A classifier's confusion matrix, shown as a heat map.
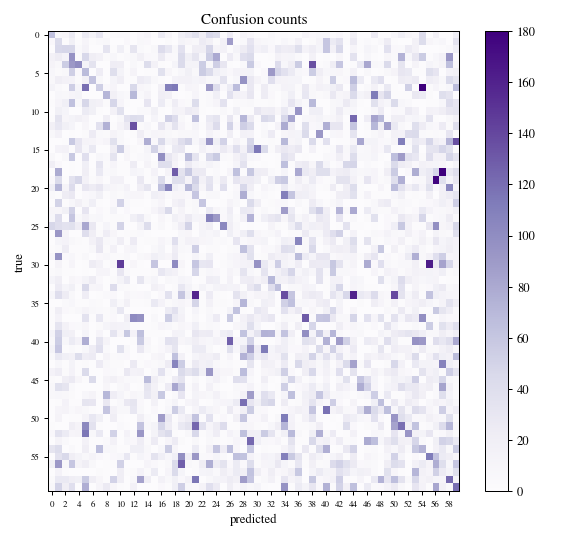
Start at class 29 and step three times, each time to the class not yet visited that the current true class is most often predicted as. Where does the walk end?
42
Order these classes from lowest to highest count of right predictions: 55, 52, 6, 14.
6, 14, 52, 55
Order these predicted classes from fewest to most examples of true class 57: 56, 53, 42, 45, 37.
37, 45, 42, 56, 53
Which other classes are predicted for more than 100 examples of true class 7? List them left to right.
5, 17, 18, 54
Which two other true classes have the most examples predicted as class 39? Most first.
13, 52
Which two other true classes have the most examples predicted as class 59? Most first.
14, 40
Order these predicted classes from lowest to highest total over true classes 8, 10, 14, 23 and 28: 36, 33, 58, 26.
33, 26, 36, 58
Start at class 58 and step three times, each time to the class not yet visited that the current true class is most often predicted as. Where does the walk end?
44
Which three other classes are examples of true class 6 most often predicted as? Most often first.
28, 44, 41
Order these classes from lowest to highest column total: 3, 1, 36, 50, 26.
26, 36, 3, 50, 1
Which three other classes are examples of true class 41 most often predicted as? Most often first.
31, 29, 1
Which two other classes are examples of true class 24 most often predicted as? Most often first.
23, 29
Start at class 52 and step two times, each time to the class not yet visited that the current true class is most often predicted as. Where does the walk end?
32
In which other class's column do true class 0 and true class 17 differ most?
34
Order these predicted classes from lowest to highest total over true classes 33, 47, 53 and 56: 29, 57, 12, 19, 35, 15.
12, 15, 35, 57, 19, 29
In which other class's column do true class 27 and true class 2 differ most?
36
